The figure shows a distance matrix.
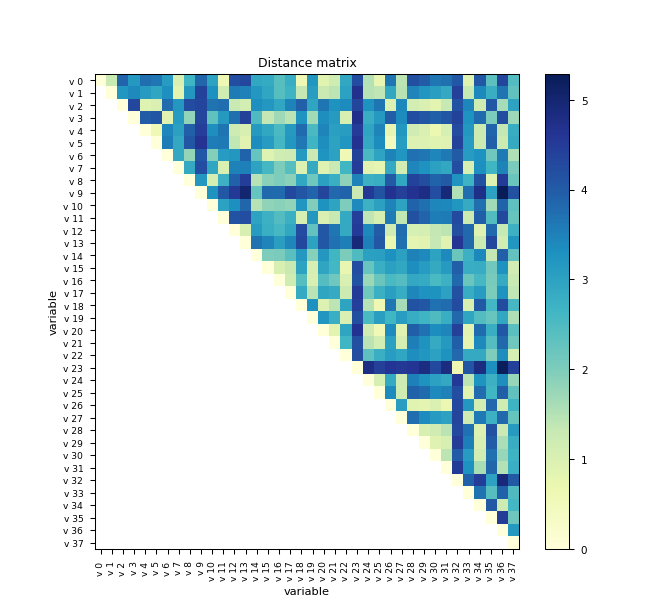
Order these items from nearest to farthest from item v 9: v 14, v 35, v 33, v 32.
v 32, v 14, v 35, v 33
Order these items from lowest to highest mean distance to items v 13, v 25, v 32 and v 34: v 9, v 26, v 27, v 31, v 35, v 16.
v 26, v 31, v 16, v 27, v 35, v 9
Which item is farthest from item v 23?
v 36
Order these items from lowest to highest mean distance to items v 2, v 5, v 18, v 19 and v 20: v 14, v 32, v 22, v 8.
v 22, v 14, v 8, v 32
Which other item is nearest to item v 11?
v 0
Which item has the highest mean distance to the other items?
v 23
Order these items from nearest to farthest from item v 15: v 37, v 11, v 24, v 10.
v 37, v 10, v 24, v 11
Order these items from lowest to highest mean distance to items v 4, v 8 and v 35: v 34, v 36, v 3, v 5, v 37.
v 37, v 3, v 5, v 34, v 36
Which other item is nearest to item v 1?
v 7
